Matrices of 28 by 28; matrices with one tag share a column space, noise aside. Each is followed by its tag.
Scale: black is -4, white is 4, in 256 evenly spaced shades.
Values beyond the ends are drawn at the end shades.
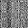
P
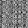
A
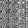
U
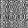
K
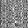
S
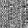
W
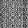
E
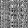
K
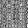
W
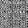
U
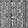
P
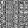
A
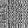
W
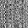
W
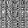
U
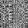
W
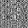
K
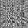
S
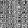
A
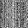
P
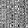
W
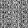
A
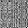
P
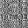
K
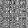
U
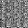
P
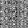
U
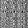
U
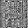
P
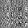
S
